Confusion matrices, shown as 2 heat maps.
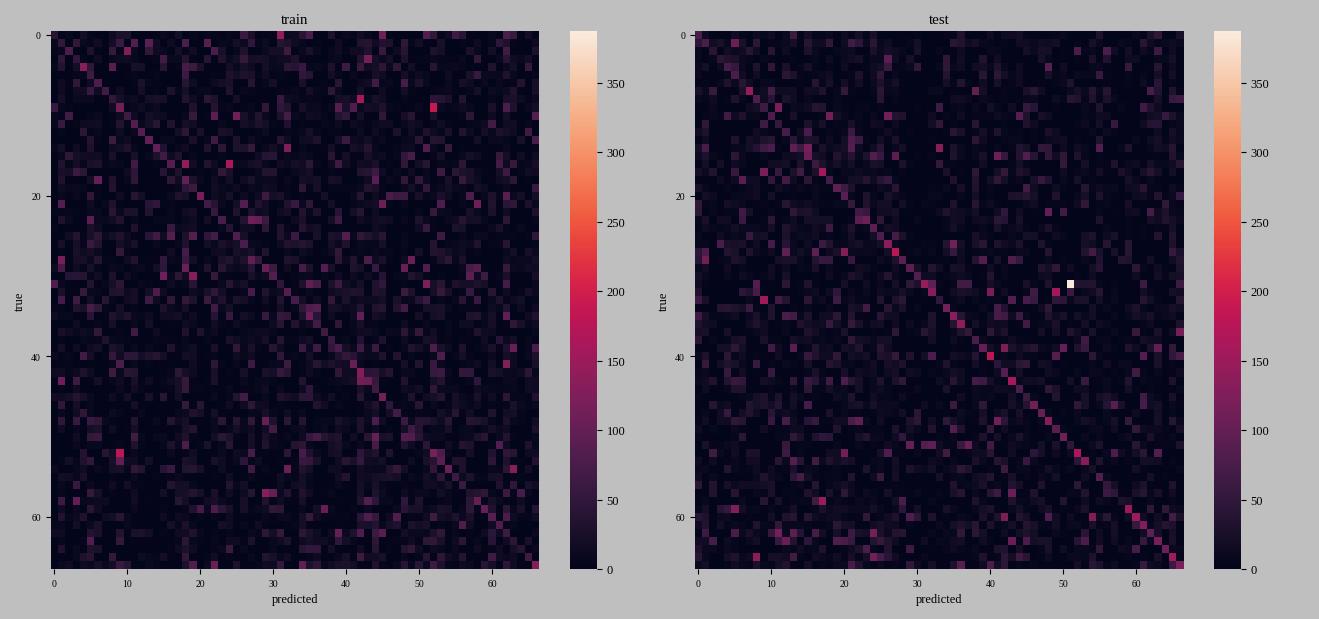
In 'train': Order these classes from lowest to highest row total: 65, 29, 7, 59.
7, 65, 59, 29
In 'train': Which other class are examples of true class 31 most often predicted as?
51
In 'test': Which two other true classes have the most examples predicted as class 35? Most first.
26, 49
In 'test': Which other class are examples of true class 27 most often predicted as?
20
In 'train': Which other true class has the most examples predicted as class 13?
1
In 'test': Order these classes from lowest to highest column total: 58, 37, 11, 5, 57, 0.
58, 37, 57, 11, 0, 5
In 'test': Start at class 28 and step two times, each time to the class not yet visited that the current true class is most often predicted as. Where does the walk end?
5
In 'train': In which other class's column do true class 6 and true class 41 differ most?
62
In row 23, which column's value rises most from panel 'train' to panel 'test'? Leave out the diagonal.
22
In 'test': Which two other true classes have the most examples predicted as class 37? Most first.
51, 31
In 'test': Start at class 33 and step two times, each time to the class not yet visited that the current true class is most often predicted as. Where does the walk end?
11
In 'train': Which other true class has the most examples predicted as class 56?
61
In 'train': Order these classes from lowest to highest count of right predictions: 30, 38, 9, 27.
27, 38, 30, 9
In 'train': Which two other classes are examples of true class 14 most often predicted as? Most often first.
32, 51
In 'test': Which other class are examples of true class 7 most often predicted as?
38
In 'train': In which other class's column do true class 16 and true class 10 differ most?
24
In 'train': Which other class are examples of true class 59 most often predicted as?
37
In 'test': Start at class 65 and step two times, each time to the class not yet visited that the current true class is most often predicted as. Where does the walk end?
66
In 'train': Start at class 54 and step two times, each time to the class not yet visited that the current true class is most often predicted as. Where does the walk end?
5
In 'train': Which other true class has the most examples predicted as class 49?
28
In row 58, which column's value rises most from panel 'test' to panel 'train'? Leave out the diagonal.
3
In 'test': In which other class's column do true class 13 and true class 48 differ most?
41
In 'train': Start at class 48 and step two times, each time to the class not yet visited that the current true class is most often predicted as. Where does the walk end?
18
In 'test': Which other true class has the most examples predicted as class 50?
39
